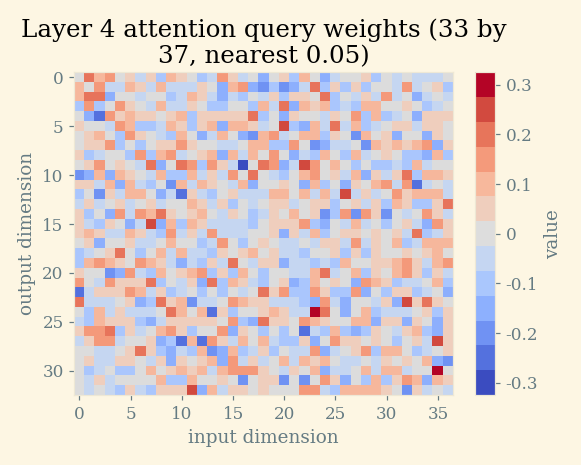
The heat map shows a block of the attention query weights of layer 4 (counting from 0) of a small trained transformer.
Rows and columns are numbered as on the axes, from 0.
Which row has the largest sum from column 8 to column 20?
30
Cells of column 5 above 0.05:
9
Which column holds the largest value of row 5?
20
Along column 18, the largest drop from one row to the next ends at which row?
26
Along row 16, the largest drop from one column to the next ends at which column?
34
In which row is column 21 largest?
7
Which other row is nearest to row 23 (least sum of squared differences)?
18
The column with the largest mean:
23
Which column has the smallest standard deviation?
19
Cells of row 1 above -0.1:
27
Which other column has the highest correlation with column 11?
22
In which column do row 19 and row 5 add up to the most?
15
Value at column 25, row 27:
0.15
